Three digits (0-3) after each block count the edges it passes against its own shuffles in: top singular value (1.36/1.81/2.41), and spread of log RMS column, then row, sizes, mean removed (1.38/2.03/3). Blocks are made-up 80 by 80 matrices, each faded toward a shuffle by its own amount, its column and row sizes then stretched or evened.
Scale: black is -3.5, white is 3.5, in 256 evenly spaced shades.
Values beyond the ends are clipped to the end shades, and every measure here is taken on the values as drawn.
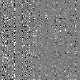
2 3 2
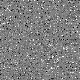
1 0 1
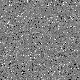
0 0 1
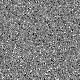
0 0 0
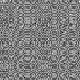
3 0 0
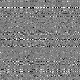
3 0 3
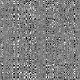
3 3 2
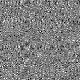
2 0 1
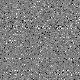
0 0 2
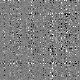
1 3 2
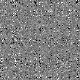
0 2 2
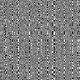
3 3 1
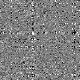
2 2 2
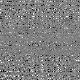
2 1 3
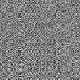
3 2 2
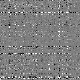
2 2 3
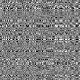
3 1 3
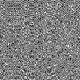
3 0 0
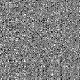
2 1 1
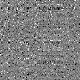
2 1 1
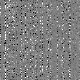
2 3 0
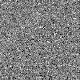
1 0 1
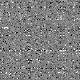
2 1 2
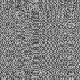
3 0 1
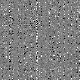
1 3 1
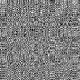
3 0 1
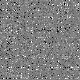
0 1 2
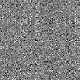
2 1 1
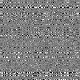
3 0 3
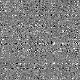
1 2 2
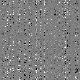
1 3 2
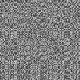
3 1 1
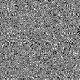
2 0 1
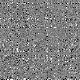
1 2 2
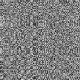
3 2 0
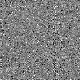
2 1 0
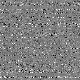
0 0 3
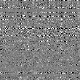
2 1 3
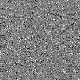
2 0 1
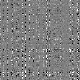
2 3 2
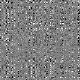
2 3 2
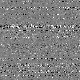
1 0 3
